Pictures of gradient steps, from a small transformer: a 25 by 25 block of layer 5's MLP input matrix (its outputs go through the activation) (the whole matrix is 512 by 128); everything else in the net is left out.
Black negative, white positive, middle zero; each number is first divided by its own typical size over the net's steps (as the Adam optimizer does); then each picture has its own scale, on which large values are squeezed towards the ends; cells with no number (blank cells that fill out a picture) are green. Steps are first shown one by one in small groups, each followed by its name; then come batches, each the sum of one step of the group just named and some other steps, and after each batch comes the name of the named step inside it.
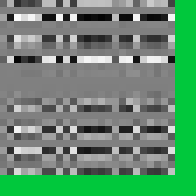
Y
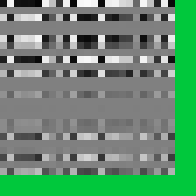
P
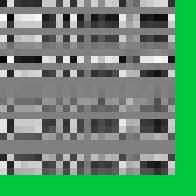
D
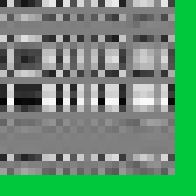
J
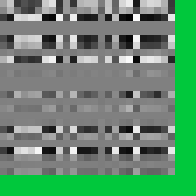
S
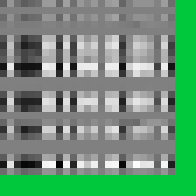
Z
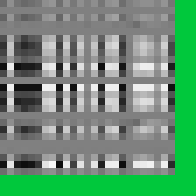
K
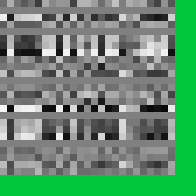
D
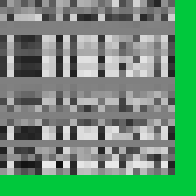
Z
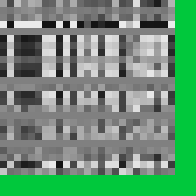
Z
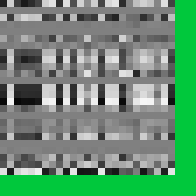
J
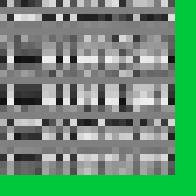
J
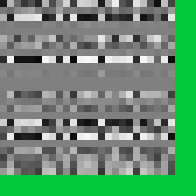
P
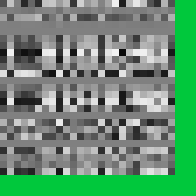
J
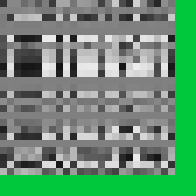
Z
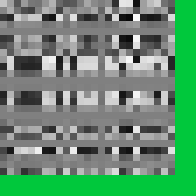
S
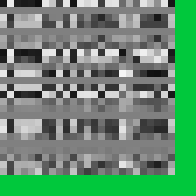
D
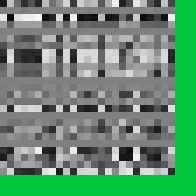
D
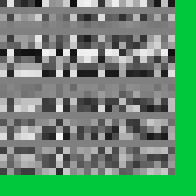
P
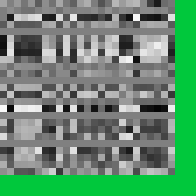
S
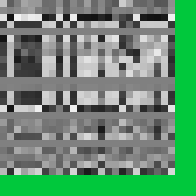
Y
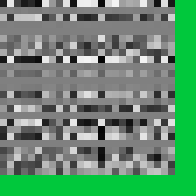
P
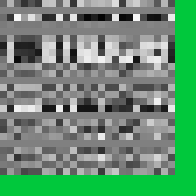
Y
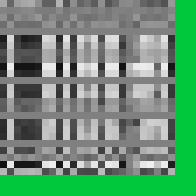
K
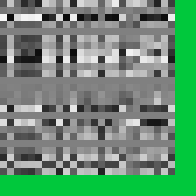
D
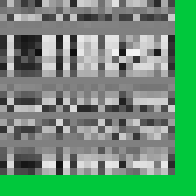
Z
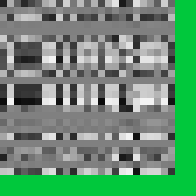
J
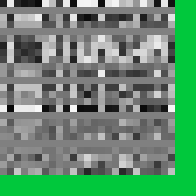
P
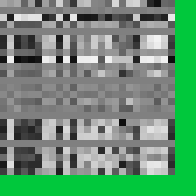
P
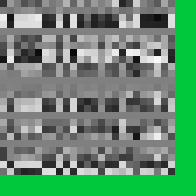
D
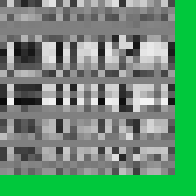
J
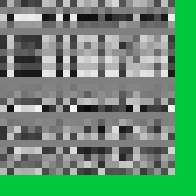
Y
